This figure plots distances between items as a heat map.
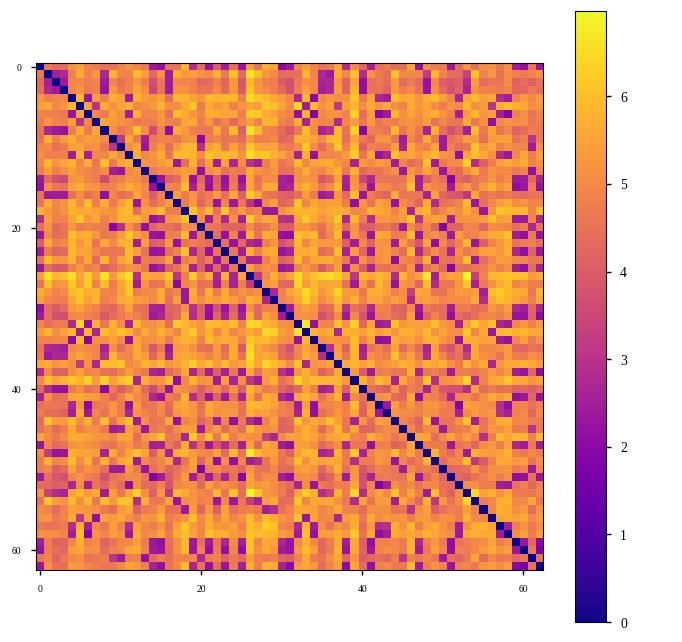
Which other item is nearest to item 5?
33
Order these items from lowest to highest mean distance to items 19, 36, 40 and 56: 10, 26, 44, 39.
10, 44, 39, 26
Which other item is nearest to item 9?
20
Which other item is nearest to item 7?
56
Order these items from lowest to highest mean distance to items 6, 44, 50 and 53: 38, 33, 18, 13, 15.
13, 38, 15, 18, 33
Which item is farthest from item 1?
26
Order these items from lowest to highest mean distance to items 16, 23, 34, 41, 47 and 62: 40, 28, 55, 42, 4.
40, 42, 4, 55, 28
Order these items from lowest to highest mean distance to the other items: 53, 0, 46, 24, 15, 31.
31, 0, 15, 24, 53, 46
